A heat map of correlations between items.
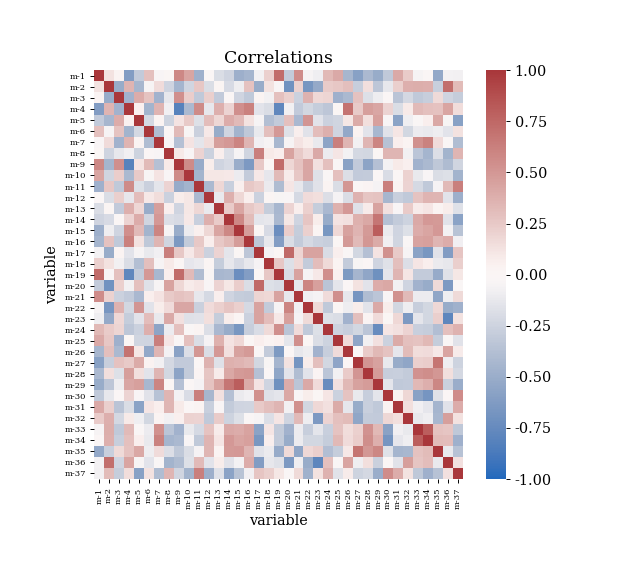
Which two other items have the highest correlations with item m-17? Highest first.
m-20, m-8
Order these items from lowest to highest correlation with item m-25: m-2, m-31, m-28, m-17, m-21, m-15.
m-28, m-17, m-15, m-2, m-31, m-21
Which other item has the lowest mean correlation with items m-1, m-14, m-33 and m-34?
m-30
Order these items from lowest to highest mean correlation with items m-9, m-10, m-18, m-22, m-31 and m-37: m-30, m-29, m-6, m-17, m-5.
m-29, m-5, m-30, m-6, m-17
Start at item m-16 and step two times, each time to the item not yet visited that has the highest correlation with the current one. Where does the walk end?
m-26
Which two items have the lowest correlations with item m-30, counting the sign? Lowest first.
m-34, m-33
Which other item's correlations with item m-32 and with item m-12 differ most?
m-27
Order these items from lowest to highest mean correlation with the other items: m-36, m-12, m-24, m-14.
m-24, m-36, m-12, m-14
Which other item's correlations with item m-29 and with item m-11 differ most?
m-37
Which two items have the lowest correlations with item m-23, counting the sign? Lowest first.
m-36, m-32
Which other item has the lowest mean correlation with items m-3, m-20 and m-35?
m-2
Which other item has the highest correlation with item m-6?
m-19
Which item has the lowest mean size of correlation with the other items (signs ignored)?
m-18
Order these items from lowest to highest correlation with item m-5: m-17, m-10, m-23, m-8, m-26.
m-8, m-23, m-17, m-26, m-10
